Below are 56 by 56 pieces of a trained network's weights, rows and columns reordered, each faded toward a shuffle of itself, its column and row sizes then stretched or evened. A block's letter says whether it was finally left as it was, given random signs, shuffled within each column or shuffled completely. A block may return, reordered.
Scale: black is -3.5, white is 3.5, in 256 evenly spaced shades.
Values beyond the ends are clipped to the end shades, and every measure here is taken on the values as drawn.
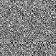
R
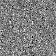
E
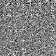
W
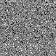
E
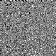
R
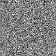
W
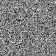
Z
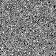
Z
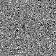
E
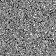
Z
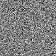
R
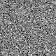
Z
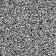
Z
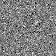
E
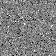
Z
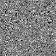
W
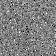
Z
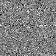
W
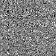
W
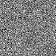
R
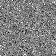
Z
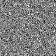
W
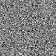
R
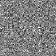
R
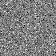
Z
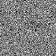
R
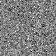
E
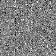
E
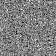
Z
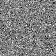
Z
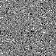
W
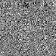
R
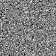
E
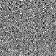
R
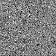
E
